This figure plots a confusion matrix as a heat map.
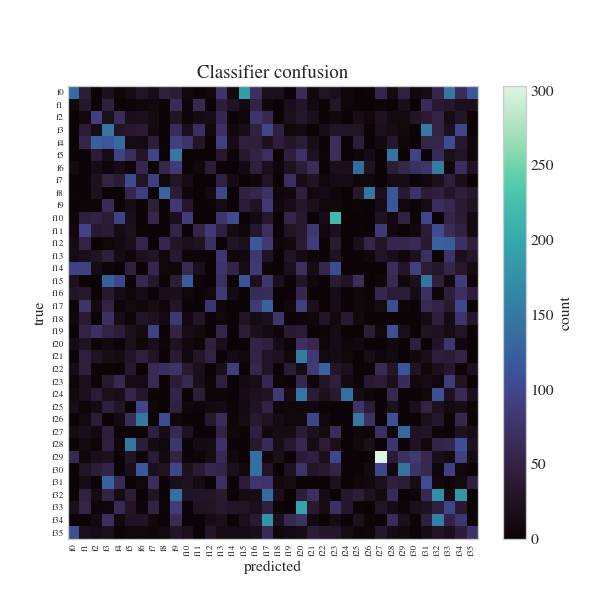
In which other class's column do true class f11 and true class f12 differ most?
f16
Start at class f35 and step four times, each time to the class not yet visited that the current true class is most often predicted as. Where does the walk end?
f3
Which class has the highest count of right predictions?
f32
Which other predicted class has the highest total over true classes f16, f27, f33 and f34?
f20
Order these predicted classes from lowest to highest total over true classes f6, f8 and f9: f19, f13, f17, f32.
f19, f13, f17, f32
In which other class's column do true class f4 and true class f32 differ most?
f34
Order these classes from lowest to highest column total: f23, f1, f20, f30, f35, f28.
f35, f30, f1, f23, f28, f20
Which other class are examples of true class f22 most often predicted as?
f29
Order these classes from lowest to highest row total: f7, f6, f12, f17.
f7, f17, f6, f12
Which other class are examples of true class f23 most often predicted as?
f33
